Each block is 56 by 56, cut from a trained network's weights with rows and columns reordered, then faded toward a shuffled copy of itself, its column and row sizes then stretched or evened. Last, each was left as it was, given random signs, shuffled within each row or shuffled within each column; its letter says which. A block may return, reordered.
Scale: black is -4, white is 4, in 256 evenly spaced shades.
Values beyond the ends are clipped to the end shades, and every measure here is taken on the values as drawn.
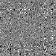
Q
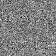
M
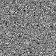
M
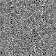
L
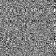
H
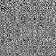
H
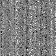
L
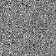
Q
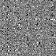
Q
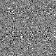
Q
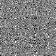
Q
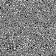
M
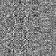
H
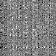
H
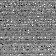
M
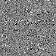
Q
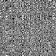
H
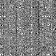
H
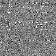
Q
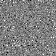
M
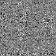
Q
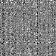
H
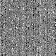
L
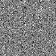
L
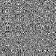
H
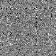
Q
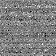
M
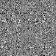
Q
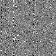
L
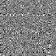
H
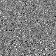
M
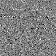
M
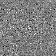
M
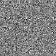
Q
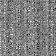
H
